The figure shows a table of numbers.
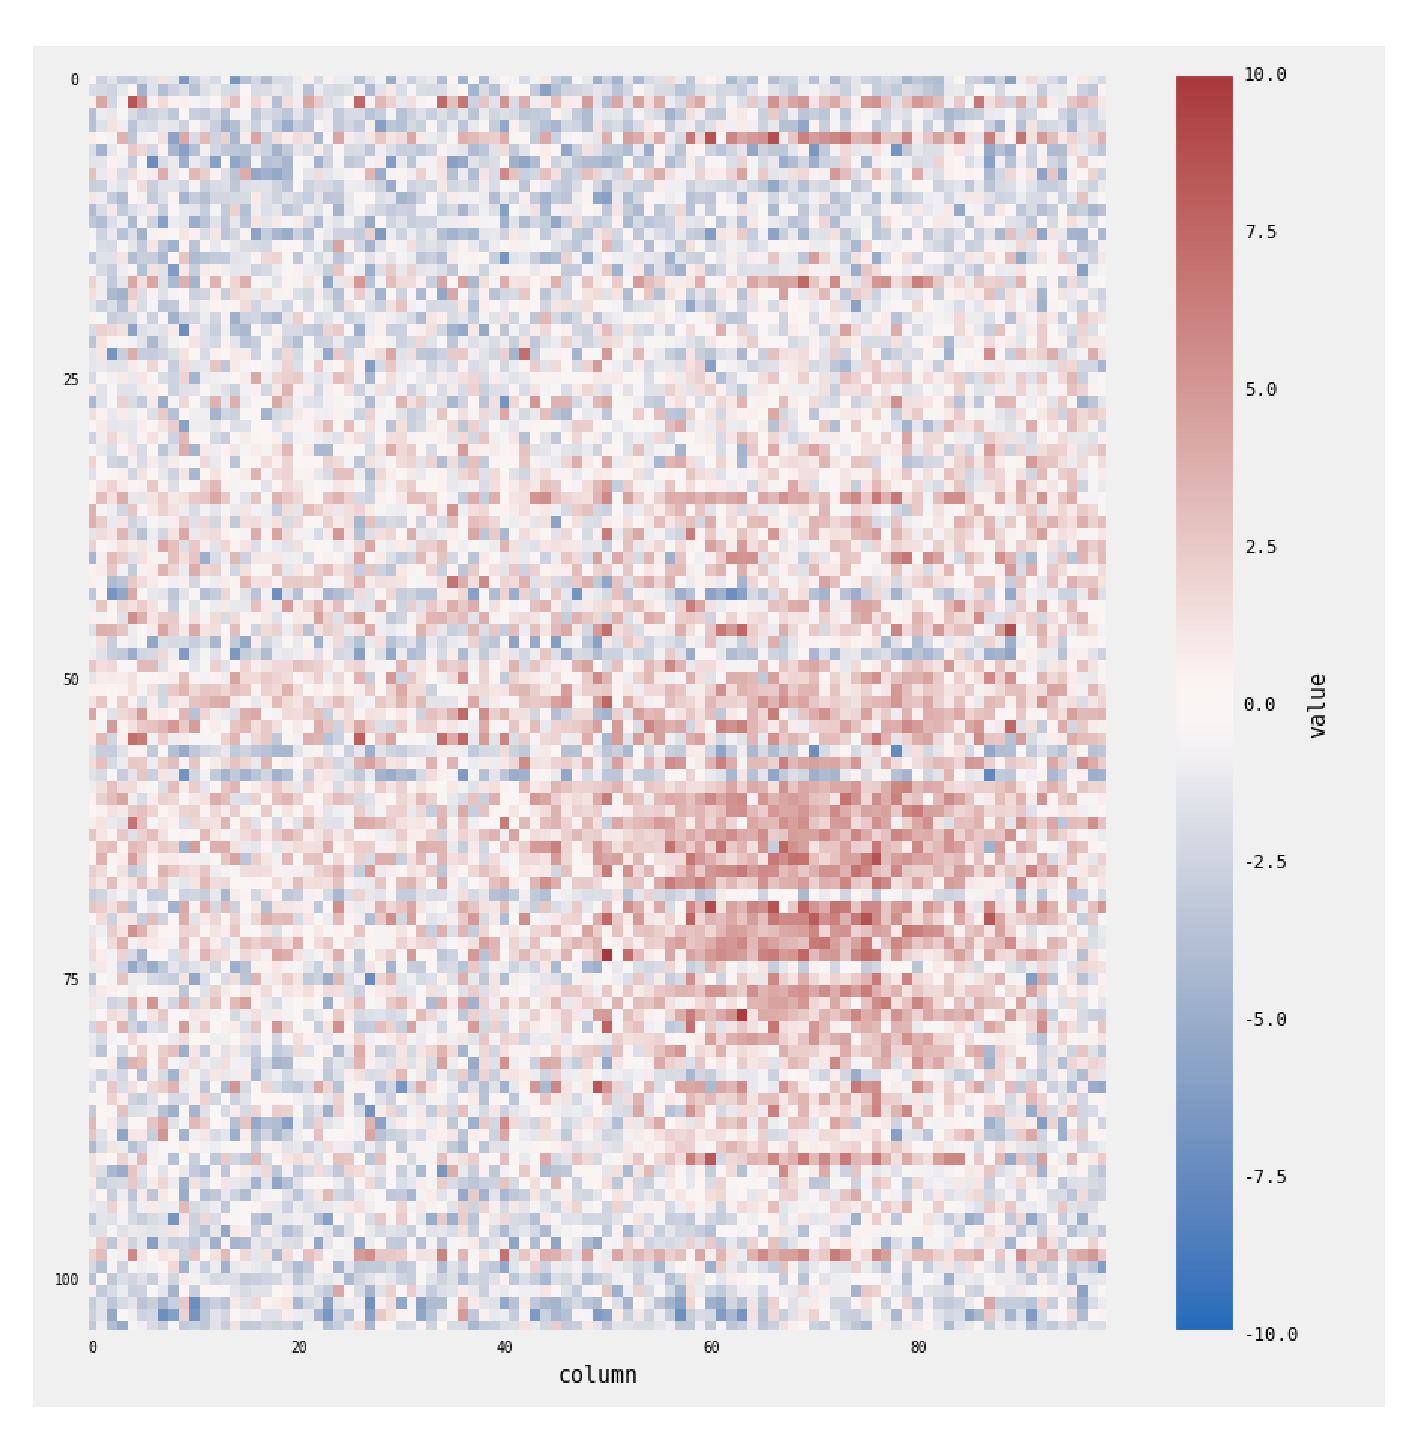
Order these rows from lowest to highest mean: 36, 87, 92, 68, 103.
103, 68, 92, 87, 36
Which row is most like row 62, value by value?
98
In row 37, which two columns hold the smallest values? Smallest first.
45, 26
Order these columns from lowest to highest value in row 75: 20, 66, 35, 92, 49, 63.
35, 49, 20, 63, 92, 66
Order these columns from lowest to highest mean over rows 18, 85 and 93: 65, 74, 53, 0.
0, 53, 65, 74
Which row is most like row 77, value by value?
17
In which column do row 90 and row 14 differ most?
60
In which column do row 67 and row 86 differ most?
56
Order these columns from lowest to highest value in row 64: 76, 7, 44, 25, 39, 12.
39, 25, 7, 12, 44, 76
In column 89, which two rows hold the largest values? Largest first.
46, 54
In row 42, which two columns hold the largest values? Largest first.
35, 38
